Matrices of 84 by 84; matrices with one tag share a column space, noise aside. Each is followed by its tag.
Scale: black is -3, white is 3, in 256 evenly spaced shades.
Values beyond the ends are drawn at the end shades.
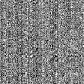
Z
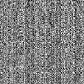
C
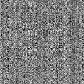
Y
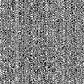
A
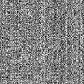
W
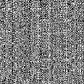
A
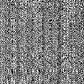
A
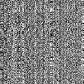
Y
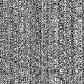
A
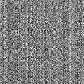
Y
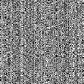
Z
